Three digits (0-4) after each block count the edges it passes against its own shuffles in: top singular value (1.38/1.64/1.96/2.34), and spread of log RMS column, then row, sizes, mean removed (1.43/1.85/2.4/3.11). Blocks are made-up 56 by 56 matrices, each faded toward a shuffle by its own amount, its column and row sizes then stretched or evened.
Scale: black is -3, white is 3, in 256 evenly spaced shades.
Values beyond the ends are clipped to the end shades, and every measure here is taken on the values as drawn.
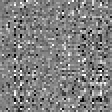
3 3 0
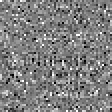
2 0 2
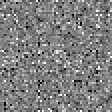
0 1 2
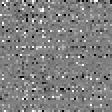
1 1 3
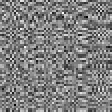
4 1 2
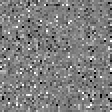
0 2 1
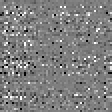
2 2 3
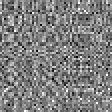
4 1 0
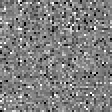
1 1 1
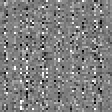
1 4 2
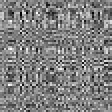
4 2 3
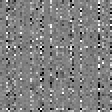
3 4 1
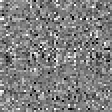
2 1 2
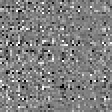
1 3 3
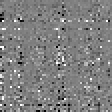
0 3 3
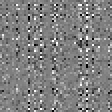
4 4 2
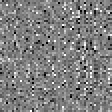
3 3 0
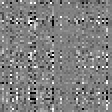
3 4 3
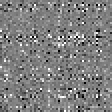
3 3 3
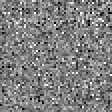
0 0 2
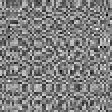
4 0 0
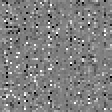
0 3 0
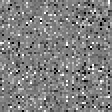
0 3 1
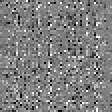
3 3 0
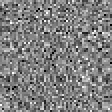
4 0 1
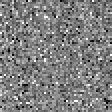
0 0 1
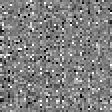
1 2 0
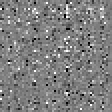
1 3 1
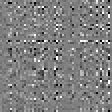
4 4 3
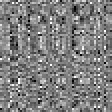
4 4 0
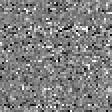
0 0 3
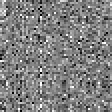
3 2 0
